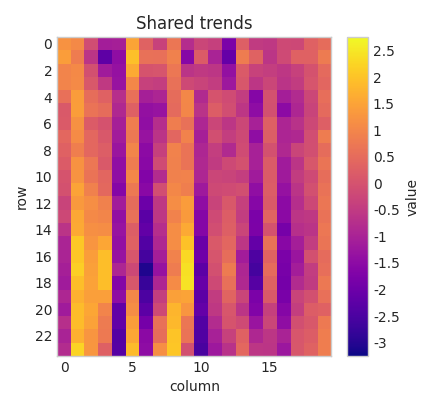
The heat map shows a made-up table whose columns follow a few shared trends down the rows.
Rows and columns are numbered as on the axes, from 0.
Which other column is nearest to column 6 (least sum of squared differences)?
14
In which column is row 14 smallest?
6
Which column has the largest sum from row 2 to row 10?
1
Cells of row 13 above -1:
15
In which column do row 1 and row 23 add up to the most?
5
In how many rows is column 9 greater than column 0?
20
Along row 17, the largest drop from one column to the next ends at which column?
10
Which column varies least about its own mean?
19
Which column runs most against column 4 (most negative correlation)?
8
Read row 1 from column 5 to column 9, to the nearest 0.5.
2 0.5 0.5 1 -1.5
